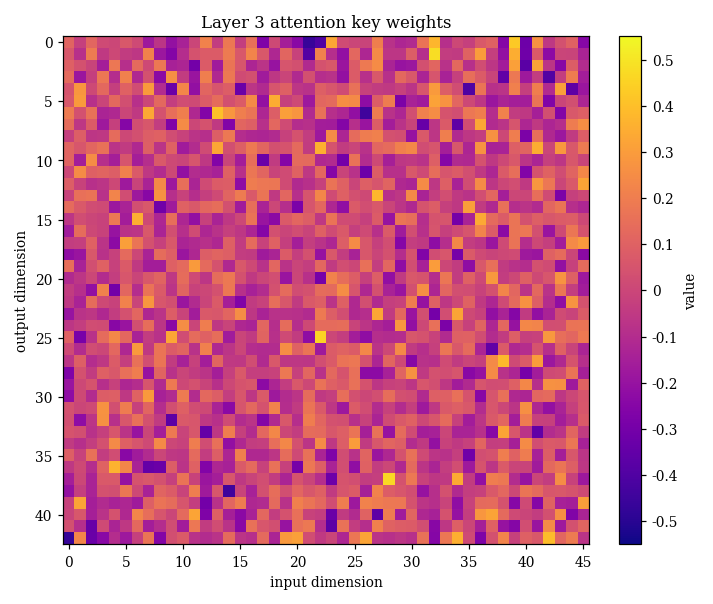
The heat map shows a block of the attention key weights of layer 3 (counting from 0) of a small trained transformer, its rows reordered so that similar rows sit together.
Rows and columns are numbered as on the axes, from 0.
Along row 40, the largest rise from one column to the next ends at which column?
28
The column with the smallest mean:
17
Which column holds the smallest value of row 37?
23
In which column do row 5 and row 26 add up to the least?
37
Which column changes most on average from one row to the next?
43
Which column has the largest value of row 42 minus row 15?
34
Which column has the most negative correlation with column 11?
14
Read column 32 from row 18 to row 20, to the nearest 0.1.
0 0.3 -0.1
